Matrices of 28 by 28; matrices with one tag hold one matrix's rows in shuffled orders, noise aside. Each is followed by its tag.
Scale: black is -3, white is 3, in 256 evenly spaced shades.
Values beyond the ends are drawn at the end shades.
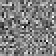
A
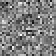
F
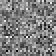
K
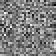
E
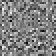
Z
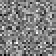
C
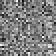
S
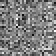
S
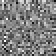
E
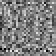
C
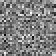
E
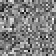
A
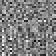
Z
